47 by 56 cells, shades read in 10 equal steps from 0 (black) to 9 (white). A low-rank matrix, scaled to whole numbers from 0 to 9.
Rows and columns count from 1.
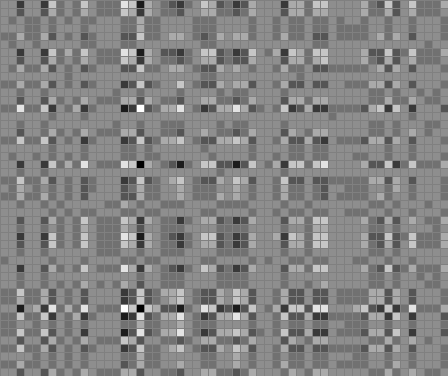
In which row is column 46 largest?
39
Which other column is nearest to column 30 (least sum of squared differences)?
23
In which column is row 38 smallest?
16
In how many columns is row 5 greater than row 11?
8
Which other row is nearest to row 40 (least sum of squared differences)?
14
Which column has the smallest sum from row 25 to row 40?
18
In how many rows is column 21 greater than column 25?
16
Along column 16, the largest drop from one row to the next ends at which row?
40
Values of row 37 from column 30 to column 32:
7 6 3
